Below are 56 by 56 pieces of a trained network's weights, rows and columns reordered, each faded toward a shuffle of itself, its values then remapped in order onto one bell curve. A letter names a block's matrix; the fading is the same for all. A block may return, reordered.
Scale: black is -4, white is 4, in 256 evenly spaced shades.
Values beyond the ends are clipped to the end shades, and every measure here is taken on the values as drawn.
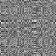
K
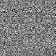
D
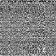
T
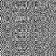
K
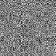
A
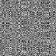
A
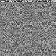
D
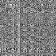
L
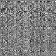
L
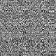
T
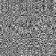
D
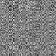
K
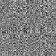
A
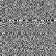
D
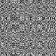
K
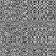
K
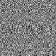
D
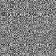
A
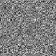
D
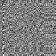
K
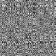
A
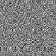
D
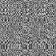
A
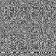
D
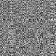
A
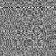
D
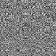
D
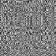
A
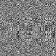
A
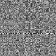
D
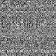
T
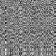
K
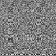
D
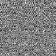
D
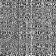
L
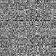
T
